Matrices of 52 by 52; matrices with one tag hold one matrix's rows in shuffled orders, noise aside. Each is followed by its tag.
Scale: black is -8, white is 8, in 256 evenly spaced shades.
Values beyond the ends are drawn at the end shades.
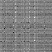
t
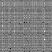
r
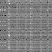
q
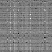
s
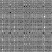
r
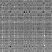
r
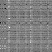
q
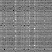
t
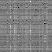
s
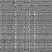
t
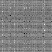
r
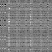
q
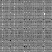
r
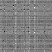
t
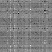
s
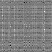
r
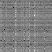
t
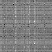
t
